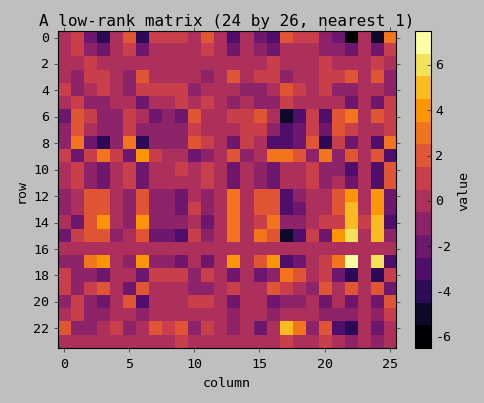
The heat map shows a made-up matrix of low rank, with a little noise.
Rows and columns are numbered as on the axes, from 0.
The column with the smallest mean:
17
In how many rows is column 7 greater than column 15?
9
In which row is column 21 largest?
15
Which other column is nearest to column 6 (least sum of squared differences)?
3
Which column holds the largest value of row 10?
25
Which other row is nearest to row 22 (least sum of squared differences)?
18
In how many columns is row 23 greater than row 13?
10
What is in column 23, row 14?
1
